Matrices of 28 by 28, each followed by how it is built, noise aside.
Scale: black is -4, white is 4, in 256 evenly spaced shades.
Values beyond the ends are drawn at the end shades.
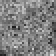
smooth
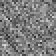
Toeplitz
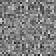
low rank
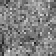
smooth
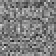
blocks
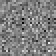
low rank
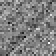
Hankel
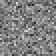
noise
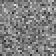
noise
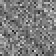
Toeplitz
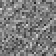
Hankel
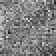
smooth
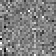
uneven columns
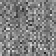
blocks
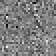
uneven columns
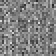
blocks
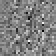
uneven columns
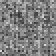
blocks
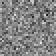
noise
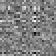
low rank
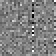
uneven columns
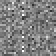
uneven columns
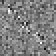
banded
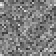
Hankel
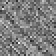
Toeplitz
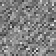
Hankel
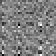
low rank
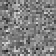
low rank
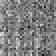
blocks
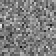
noise
